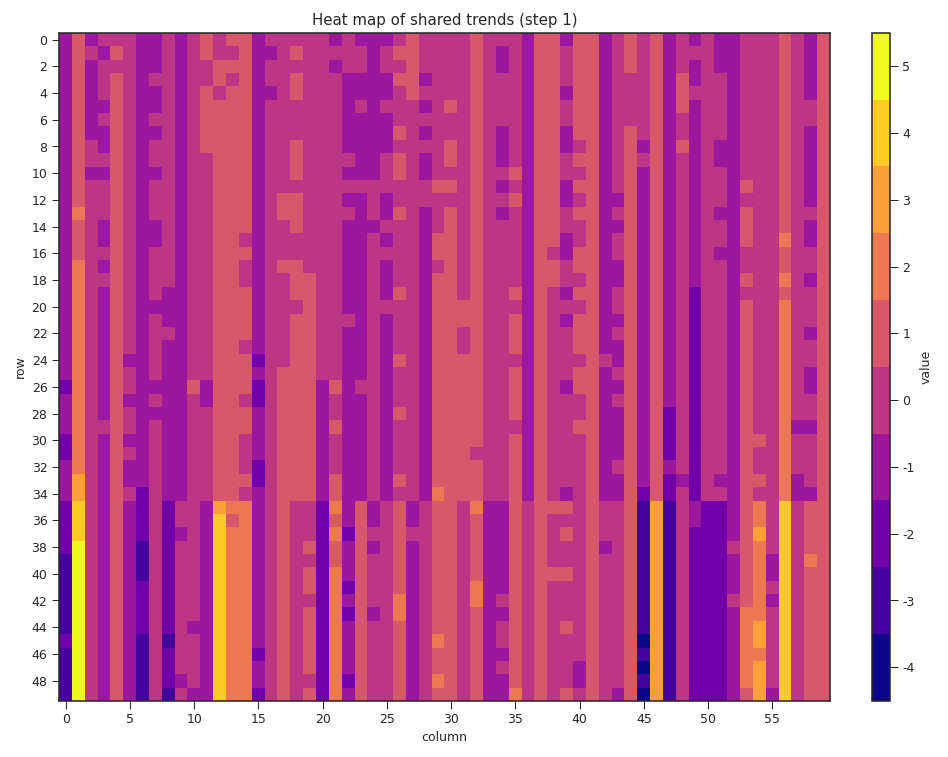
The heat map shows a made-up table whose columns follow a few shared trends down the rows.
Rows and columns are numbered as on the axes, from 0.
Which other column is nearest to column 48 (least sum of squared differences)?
57
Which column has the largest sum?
1
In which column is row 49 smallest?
45
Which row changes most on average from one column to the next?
49
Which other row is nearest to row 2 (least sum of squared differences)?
0
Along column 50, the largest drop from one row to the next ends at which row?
35
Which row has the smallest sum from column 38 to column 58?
34
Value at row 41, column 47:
-3
